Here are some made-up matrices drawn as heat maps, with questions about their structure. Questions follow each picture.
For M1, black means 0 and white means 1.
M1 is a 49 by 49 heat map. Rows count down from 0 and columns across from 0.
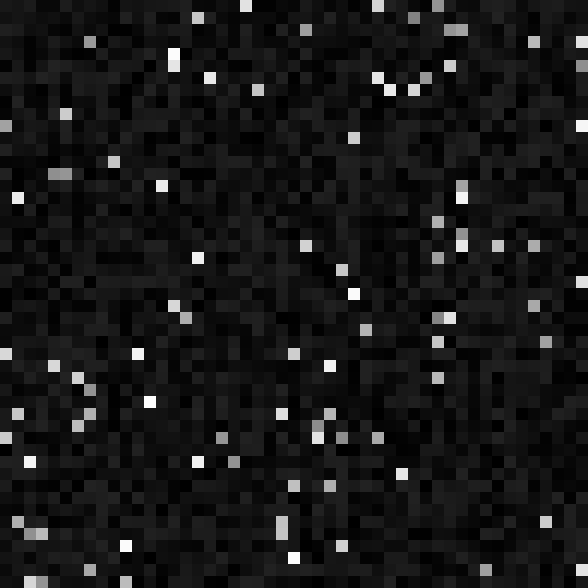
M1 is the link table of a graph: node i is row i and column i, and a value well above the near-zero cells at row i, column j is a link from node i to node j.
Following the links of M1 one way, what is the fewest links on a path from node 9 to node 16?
5
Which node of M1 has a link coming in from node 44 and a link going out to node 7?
node 3
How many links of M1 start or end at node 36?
11
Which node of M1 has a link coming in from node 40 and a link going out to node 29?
node 24
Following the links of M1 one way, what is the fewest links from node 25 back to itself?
3
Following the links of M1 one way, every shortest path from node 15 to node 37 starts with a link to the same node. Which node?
node 38
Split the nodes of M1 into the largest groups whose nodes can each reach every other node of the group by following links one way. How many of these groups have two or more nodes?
2
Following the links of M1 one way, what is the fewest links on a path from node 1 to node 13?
7
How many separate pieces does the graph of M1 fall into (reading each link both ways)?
4
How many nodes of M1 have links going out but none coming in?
5
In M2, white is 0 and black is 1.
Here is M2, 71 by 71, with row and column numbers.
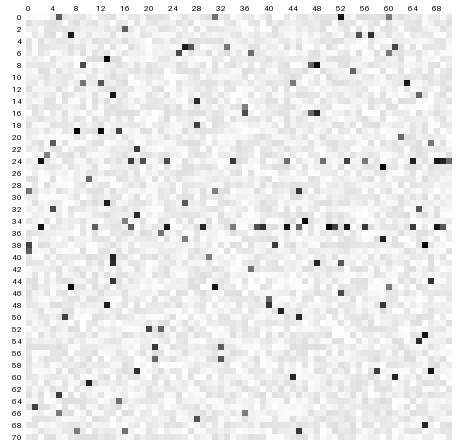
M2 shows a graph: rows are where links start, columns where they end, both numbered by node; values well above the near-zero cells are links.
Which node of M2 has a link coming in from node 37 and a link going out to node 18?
node 59
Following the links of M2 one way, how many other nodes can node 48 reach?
11
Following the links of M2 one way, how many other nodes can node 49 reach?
8
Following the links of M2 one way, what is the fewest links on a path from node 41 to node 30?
3
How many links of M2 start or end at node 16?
6
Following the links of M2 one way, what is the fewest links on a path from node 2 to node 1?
5
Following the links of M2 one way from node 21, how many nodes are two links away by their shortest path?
1
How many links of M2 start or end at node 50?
3
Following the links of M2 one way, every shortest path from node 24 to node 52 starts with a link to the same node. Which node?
node 34
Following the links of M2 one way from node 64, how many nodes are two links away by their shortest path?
1
